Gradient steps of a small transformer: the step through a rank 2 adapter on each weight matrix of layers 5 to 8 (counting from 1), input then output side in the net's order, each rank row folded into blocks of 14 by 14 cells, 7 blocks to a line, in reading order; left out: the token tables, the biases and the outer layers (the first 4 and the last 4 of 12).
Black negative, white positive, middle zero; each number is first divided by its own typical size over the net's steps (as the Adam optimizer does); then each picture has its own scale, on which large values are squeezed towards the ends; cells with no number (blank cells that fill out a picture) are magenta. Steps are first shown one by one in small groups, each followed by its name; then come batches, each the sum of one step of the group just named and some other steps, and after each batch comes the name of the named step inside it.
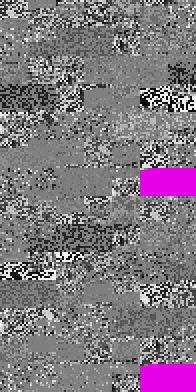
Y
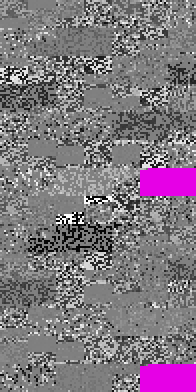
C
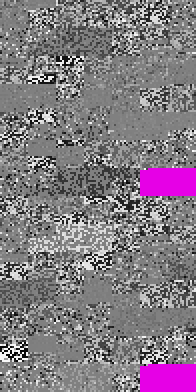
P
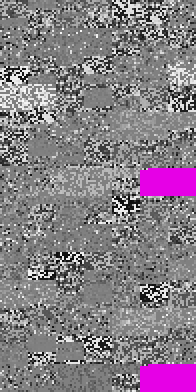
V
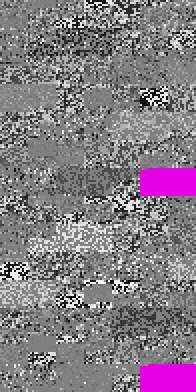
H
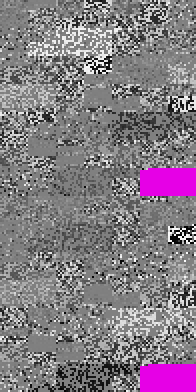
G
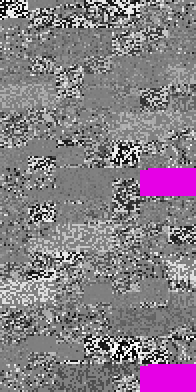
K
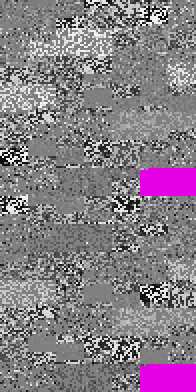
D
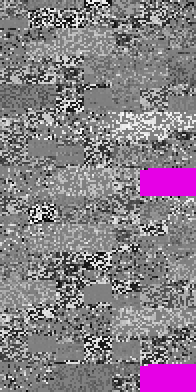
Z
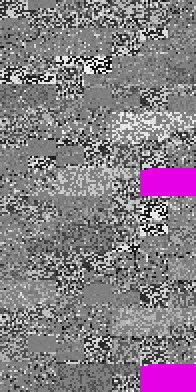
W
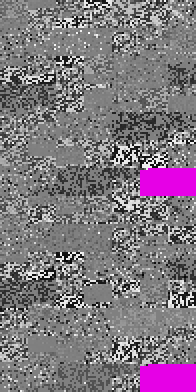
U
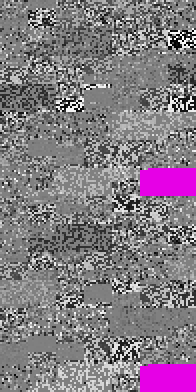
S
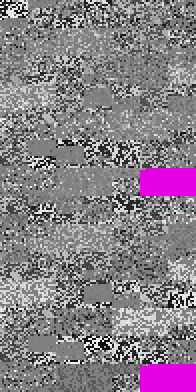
K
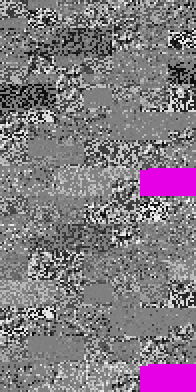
S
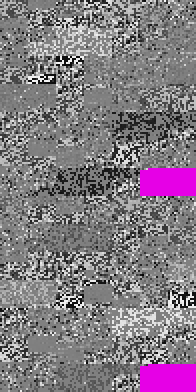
U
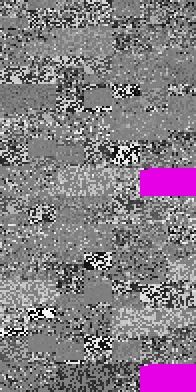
Z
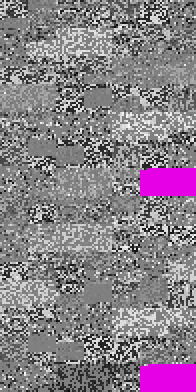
Z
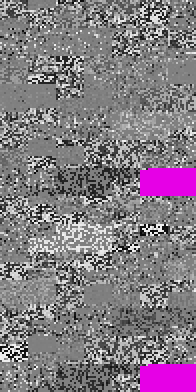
P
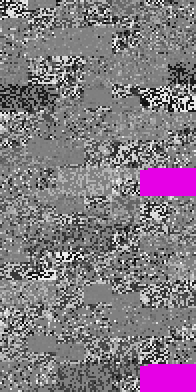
Y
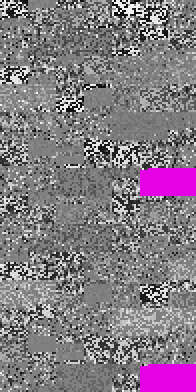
V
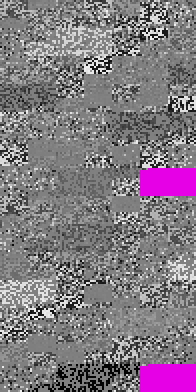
G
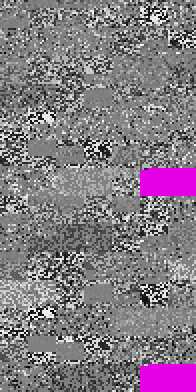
D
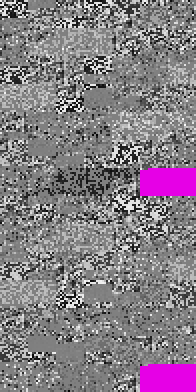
H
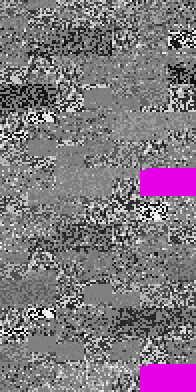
S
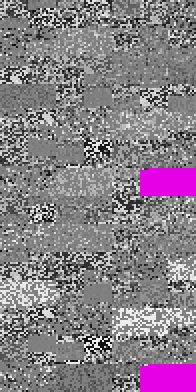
Z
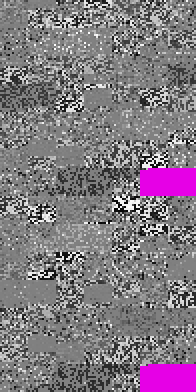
U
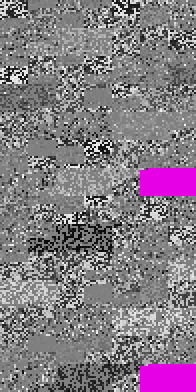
C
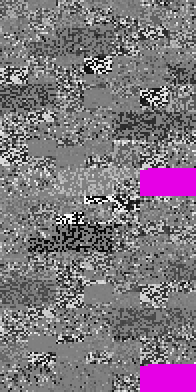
C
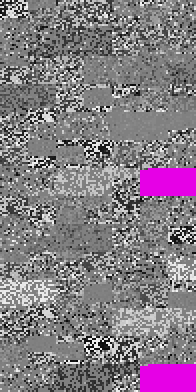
K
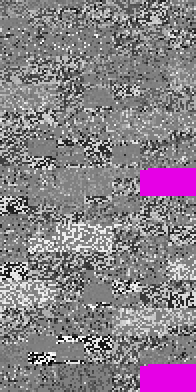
H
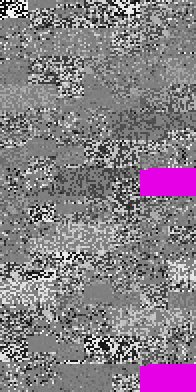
K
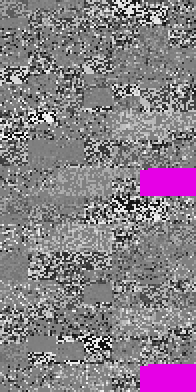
V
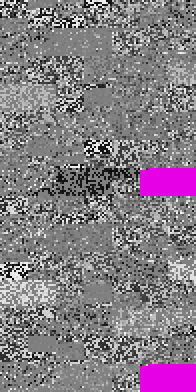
K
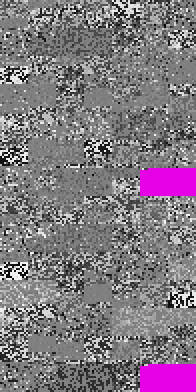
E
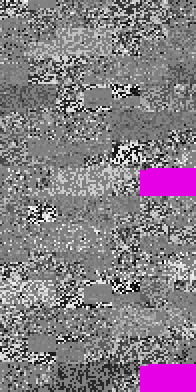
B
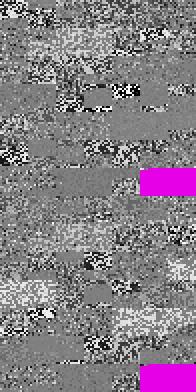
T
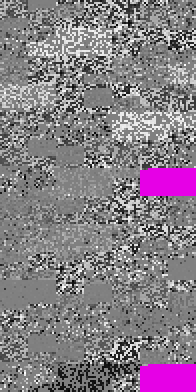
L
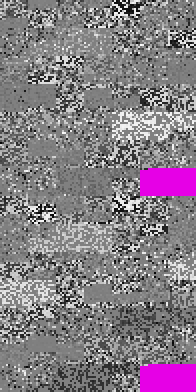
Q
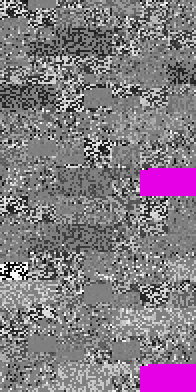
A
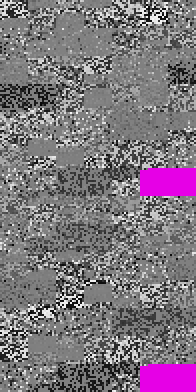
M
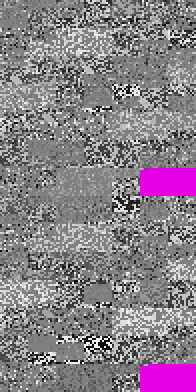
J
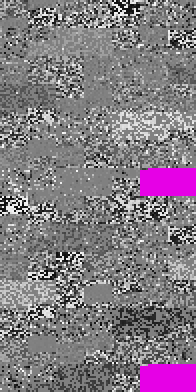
Q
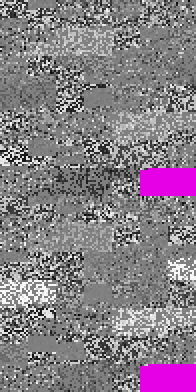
J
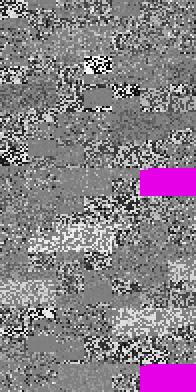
T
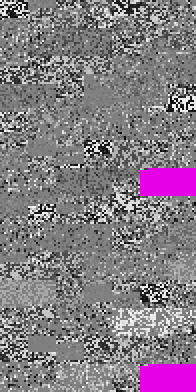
Q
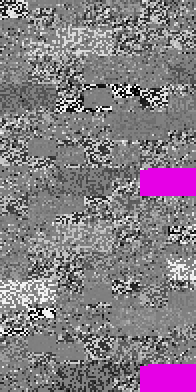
T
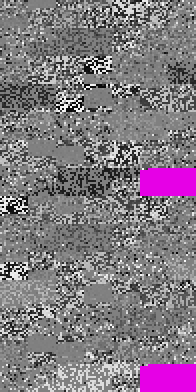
A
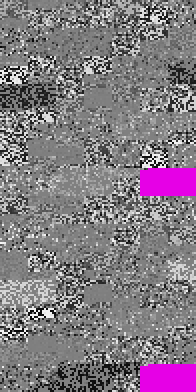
M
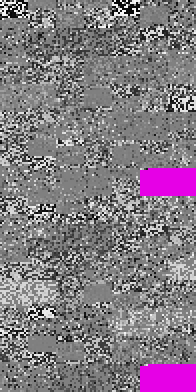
Q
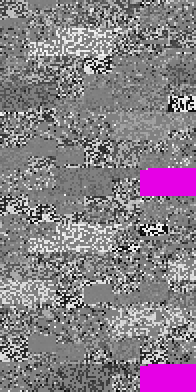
Q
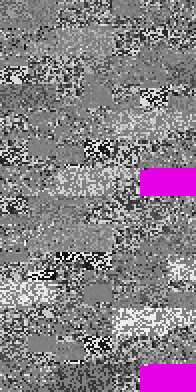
J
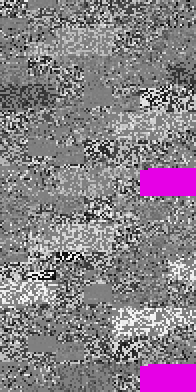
B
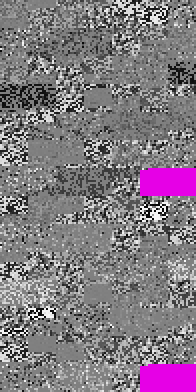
A
